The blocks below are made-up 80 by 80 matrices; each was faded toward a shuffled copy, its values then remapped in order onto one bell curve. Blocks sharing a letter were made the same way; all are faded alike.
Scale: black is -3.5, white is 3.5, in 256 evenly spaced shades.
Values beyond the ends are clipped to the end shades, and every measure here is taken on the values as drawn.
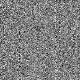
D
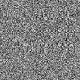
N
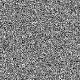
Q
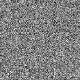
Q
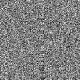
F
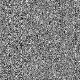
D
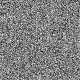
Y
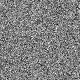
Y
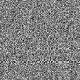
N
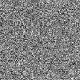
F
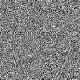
N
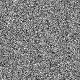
Y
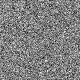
Y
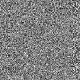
Q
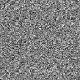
F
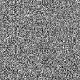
Q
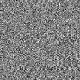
N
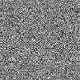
N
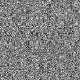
N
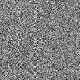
Q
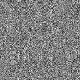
Q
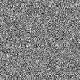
N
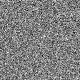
Y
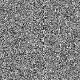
D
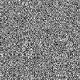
F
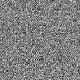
F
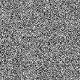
Q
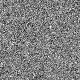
Y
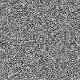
F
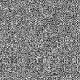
F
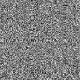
F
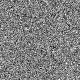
Y
